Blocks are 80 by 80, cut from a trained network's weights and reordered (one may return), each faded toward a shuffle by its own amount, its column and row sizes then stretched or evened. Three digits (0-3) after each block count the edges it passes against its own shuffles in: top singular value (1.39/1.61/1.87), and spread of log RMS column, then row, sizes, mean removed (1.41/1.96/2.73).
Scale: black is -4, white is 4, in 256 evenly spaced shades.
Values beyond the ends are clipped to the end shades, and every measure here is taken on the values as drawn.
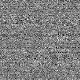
1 0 2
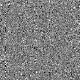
0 2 0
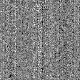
2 2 0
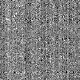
3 1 2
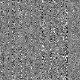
0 3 1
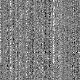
3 3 1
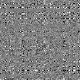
3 2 3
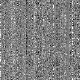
2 3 1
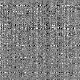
3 1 3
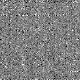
0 1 2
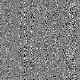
1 3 1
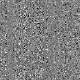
0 3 1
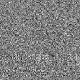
2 0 2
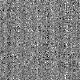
1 2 2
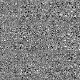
0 1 2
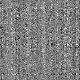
2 2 2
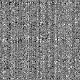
3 1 2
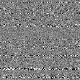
1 0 3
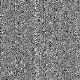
0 2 0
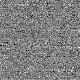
0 0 1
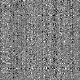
2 2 2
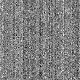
3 2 0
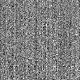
2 1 1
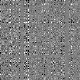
2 3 2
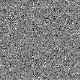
0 2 1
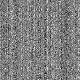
3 2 1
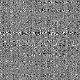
2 1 3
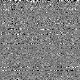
0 1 3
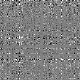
1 3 3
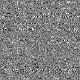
1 1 3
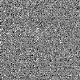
0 2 1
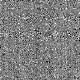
0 1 2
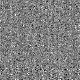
0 0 2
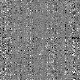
1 3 2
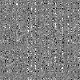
0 3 2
